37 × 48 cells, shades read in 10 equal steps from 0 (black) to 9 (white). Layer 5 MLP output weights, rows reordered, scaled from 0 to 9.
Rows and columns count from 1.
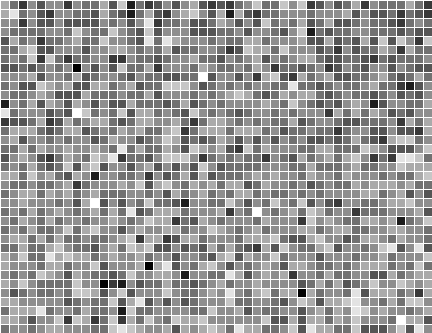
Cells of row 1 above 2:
39
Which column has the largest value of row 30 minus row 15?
47
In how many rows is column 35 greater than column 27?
15
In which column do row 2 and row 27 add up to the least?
19
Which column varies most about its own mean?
45
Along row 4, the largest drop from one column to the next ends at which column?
35
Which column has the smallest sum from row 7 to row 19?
38
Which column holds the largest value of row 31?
26
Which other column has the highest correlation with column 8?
11
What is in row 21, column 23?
5
